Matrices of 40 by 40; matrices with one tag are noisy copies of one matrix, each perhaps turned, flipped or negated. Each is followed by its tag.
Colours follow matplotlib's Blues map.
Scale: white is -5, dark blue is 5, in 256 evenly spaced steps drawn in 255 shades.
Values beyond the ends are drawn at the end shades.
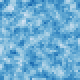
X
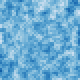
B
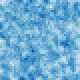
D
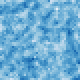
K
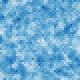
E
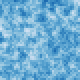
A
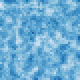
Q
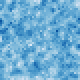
D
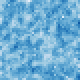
K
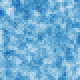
B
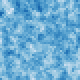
B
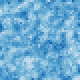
K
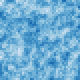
K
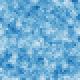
E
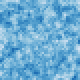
E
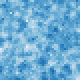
A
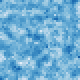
Q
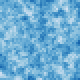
E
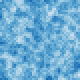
E
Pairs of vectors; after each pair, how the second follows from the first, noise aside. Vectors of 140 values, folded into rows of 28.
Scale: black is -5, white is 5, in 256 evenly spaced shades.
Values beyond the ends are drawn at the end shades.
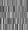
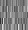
sign-scrambled.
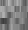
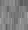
wrapped around, shrunk.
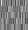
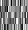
scaled up.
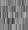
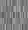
reversed, negated, shrunk.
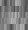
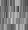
copied.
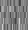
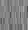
wrapped around, negated, shrunk.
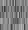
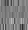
wrapped around, partly zeroed.
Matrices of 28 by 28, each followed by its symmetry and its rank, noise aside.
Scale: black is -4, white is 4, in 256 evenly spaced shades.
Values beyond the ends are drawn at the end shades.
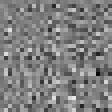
antisymmetric, rank four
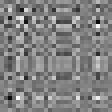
no symmetry, rank two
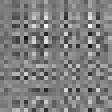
no symmetry, rank two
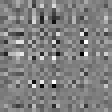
antisymmetric, rank two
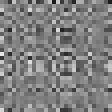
antisymmetric, rank two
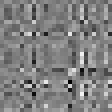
no symmetry, rank three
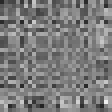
no symmetry, rank three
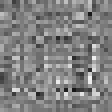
no symmetry, rank three
